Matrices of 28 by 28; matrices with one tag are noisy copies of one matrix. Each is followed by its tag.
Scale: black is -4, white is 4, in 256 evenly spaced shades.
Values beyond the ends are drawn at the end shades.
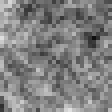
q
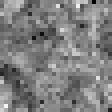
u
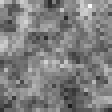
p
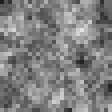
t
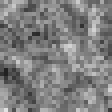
u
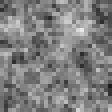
t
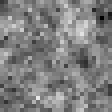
t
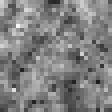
p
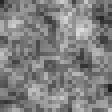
t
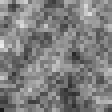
p
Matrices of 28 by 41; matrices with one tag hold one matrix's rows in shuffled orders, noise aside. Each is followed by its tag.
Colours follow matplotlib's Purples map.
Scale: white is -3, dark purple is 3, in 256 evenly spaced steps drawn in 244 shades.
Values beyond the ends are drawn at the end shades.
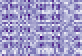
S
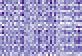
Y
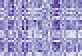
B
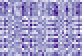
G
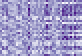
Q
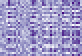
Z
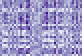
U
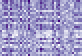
S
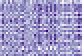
Y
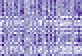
Y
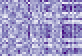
Q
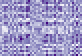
U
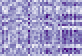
Q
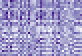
S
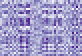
U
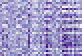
Q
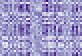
U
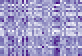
B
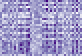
U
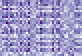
S
